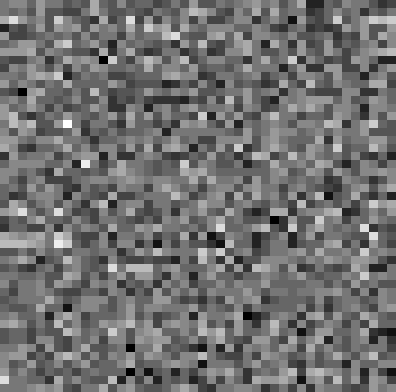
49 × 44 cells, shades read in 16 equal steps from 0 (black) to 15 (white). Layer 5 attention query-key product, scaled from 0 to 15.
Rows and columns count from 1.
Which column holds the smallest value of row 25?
37
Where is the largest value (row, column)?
16, 8
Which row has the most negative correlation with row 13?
34
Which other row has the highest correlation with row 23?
39
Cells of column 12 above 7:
13
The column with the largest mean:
7
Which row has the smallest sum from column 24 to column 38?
30
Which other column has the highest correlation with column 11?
22
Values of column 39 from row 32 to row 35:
8 7 5 8
